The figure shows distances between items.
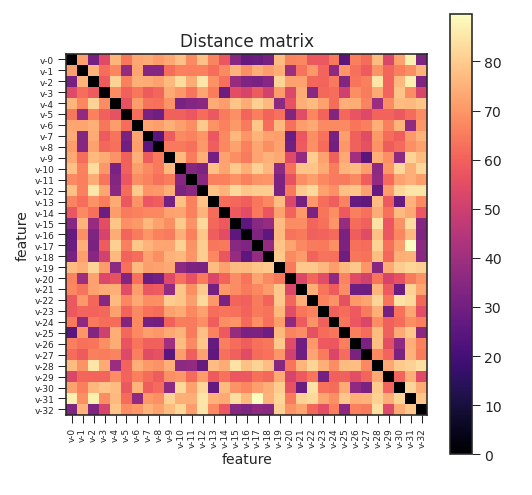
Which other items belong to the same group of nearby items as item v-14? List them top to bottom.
v-3, v-22
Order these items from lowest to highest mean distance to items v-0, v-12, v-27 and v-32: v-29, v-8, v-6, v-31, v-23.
v-29, v-23, v-8, v-6, v-31
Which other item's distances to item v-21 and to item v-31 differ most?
v-30
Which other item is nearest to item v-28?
v-12
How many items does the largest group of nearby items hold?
8
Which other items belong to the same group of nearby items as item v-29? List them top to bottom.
v-23
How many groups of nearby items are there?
7
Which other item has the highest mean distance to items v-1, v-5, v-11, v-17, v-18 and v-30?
v-31
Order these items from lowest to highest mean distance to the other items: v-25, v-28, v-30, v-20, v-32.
v-20, v-25, v-32, v-30, v-28
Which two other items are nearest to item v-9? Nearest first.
v-27, v-13
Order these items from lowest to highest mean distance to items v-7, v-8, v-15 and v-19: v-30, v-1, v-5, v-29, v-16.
v-5, v-1, v-16, v-29, v-30
